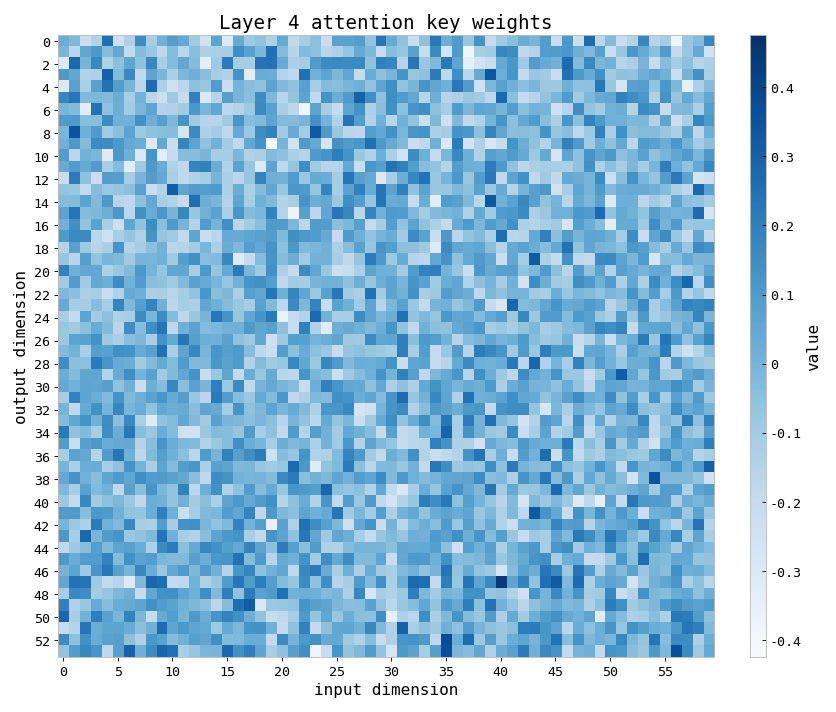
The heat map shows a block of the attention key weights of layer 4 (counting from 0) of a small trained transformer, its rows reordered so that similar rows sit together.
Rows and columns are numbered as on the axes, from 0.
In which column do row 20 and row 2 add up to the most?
19
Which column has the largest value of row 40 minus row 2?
37
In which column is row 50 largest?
0
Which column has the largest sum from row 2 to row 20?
1
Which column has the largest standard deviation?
35
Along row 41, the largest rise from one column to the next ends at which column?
43
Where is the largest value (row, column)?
47, 40
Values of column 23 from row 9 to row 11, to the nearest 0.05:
0.05 0.1 -0.1
